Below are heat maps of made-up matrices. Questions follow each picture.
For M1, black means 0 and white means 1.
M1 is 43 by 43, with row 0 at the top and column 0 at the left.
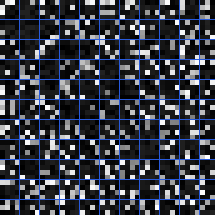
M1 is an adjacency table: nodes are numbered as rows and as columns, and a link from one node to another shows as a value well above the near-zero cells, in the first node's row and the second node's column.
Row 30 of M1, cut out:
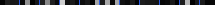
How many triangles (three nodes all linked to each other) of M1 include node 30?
2
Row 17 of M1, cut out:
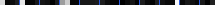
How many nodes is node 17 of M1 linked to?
5
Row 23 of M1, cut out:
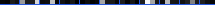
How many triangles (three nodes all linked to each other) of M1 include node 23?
7
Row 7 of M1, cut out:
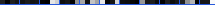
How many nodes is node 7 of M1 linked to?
12
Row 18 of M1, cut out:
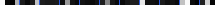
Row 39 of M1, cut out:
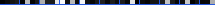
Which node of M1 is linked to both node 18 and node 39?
node 37
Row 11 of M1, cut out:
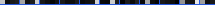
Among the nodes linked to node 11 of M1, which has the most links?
node 0
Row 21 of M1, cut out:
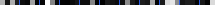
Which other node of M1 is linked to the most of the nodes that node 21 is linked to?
node 36
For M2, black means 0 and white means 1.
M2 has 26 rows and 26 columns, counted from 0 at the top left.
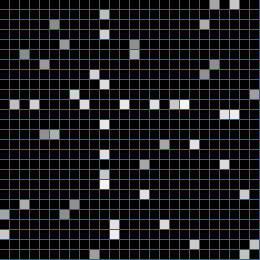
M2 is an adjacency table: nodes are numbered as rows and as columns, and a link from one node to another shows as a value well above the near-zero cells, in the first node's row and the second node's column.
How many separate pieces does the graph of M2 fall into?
2
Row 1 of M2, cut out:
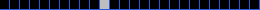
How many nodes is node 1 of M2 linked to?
1
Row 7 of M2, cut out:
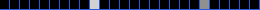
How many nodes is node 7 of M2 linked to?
2
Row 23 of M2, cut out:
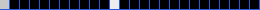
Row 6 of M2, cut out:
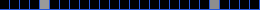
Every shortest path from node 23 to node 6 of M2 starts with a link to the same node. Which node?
node 0
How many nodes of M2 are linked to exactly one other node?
7
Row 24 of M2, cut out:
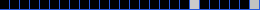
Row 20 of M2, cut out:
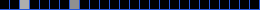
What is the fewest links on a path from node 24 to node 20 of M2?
4
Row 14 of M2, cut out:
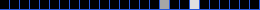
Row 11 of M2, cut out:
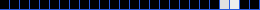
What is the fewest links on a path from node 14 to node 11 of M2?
3
